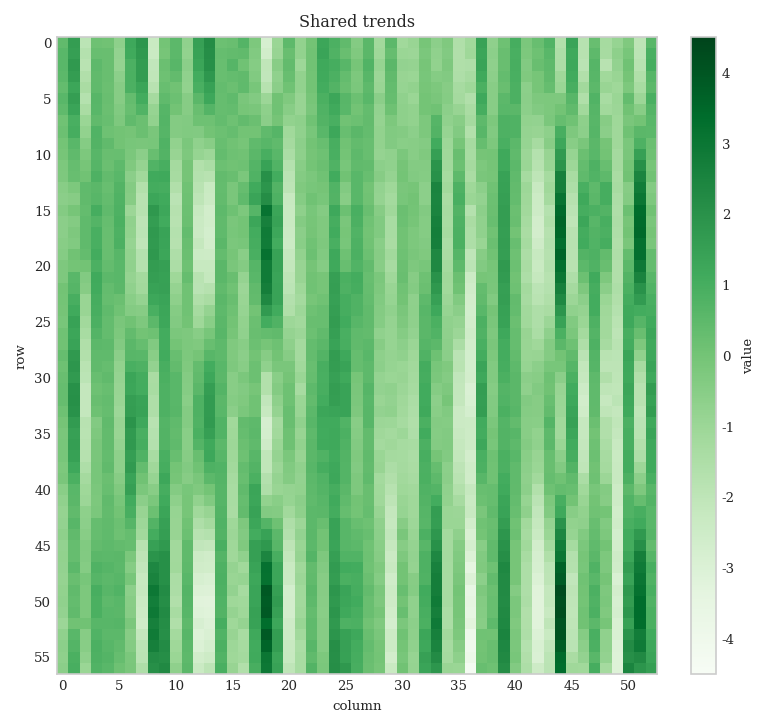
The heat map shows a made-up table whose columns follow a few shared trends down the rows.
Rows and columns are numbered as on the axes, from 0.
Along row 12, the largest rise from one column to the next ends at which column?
44
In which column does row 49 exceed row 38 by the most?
18
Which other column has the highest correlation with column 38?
17
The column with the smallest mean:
36
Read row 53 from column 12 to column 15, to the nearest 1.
-3 -3 1 -1
